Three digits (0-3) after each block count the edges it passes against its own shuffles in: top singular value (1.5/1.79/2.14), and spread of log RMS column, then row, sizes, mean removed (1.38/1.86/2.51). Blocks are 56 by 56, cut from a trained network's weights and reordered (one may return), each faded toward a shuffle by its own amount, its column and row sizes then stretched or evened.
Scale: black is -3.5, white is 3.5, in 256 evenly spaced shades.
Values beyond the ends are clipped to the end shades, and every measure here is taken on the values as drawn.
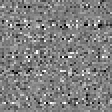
0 1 3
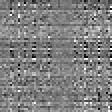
3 3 0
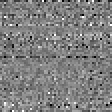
0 1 3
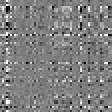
3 3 3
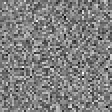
2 1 0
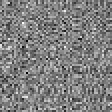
3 0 1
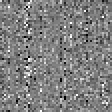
0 3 0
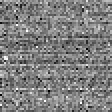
2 2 0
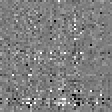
1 2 2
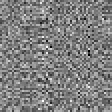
3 2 0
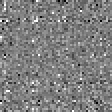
0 2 2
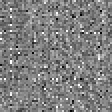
1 2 0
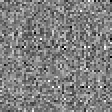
1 1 1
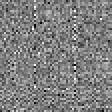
2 1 0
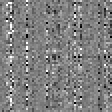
1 3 0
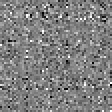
0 2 2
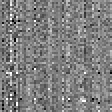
2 3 0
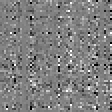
0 3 2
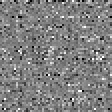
0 0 3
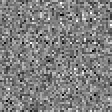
0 2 1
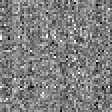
1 1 0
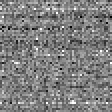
1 1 2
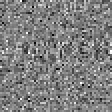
1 0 1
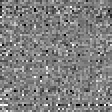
0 2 3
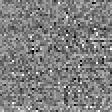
0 2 0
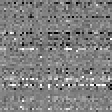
2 2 3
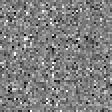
0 1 1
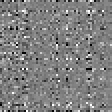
1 3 3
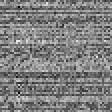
3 1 0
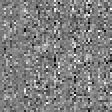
0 3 0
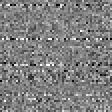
1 0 3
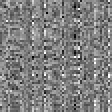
3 3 0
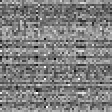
3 1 0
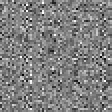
3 3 1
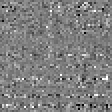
0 1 3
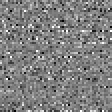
0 0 3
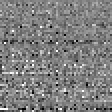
0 2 3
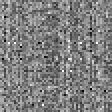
2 1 0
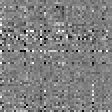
2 2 3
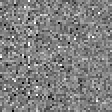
0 1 0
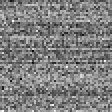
2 0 0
